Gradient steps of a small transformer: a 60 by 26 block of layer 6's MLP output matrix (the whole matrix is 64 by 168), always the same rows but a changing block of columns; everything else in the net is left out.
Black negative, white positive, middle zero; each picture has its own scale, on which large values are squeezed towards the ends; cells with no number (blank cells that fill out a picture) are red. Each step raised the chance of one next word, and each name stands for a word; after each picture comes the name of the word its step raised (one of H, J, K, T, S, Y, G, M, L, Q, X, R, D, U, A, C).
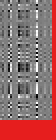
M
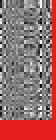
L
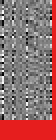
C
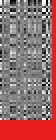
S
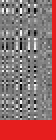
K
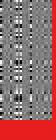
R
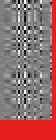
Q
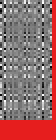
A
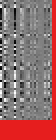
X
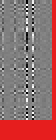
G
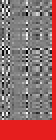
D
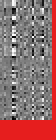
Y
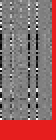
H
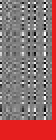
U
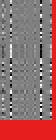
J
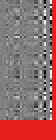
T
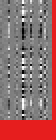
A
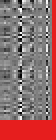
Y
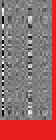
R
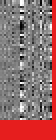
S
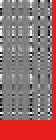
Y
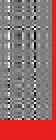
H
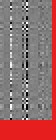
H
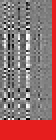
H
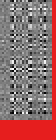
R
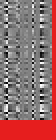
U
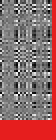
M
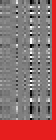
S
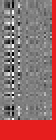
L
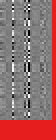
M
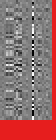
J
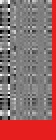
Q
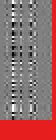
U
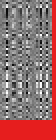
X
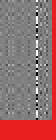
J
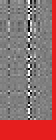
G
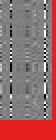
M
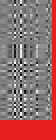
J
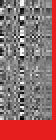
Y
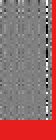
S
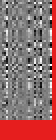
A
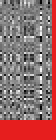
C
